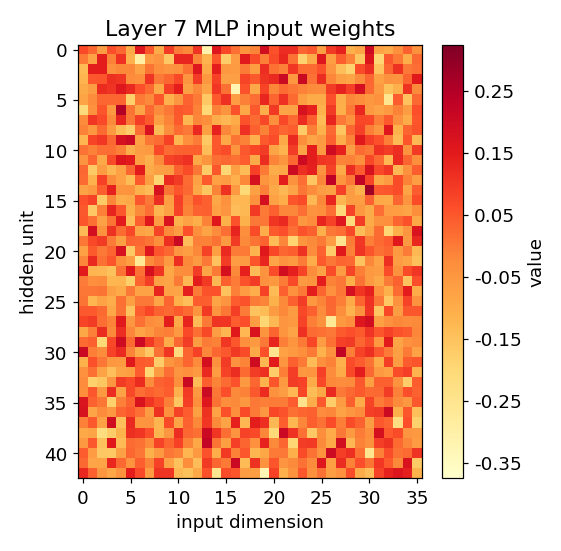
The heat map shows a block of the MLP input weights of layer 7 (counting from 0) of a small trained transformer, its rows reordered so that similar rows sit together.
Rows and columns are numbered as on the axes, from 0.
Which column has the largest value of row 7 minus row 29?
2
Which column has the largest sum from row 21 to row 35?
13
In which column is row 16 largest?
3
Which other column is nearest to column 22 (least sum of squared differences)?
12
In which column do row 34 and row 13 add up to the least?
24
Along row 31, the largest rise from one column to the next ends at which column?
20
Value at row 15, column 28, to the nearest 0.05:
-0.05
